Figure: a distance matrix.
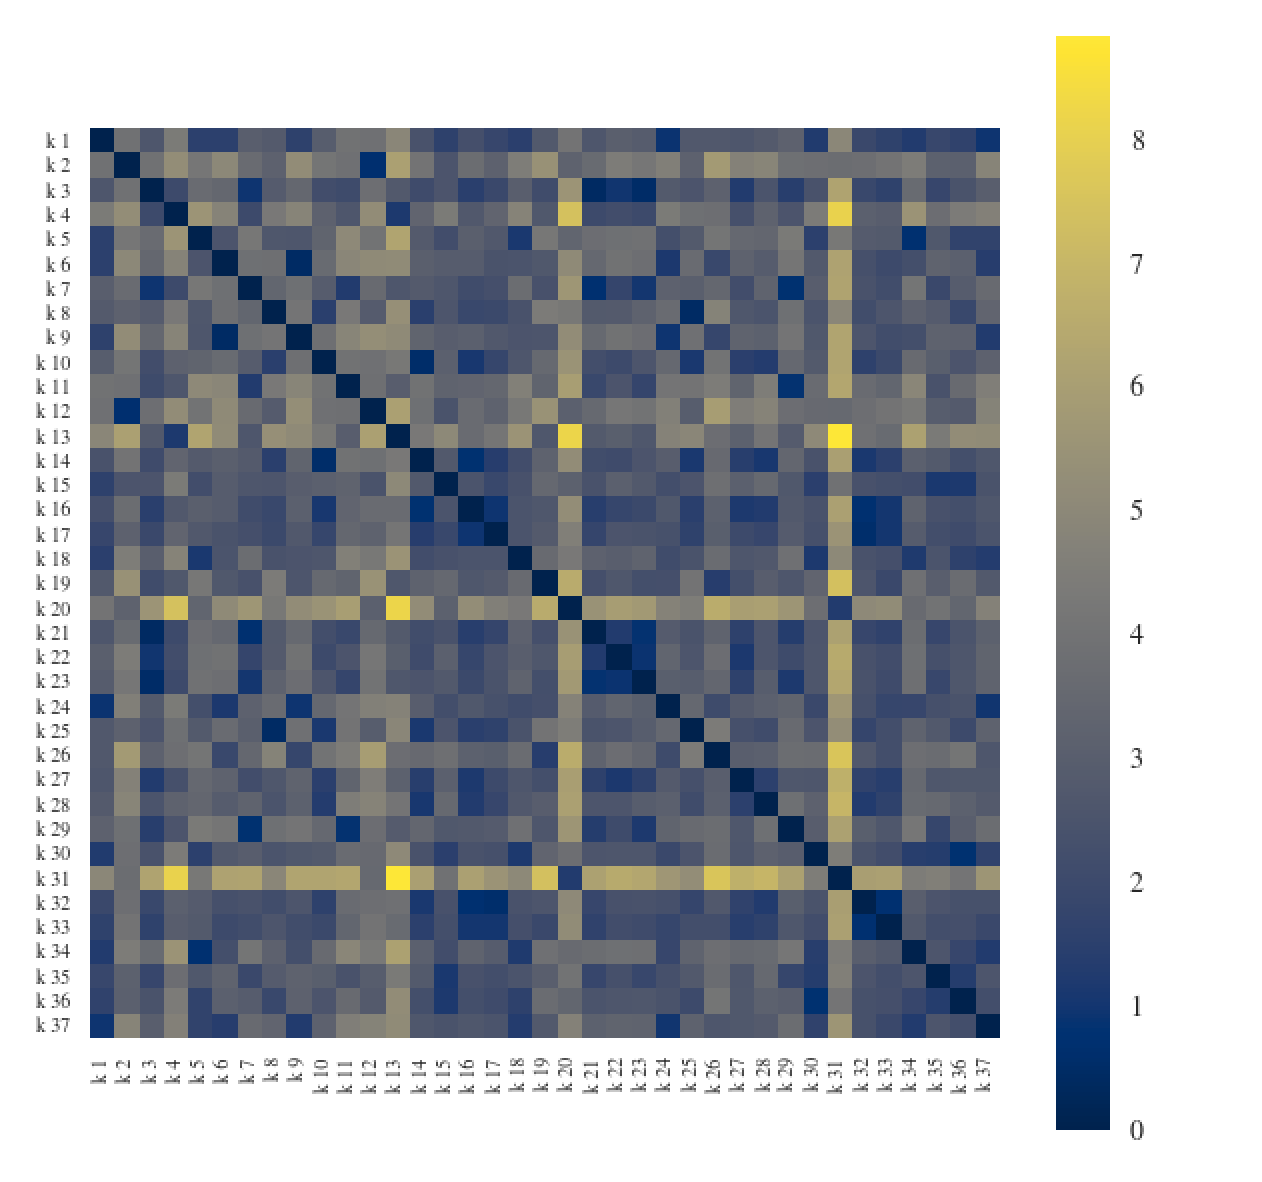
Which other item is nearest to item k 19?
k 26
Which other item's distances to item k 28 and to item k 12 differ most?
k 2
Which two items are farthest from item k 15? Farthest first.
k 13, k 4
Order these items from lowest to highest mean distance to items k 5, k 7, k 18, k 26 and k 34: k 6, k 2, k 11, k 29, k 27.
k 6, k 27, k 29, k 11, k 2
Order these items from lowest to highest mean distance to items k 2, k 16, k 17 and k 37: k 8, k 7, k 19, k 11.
k 8, k 7, k 19, k 11
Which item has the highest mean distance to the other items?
k 31
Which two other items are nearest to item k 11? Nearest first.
k 29, k 7
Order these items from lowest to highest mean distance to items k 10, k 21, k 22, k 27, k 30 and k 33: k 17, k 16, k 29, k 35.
k 16, k 17, k 35, k 29
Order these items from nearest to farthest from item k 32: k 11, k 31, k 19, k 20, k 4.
k 19, k 4, k 11, k 20, k 31
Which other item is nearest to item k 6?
k 9
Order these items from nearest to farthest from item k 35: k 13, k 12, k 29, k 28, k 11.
k 29, k 11, k 12, k 28, k 13
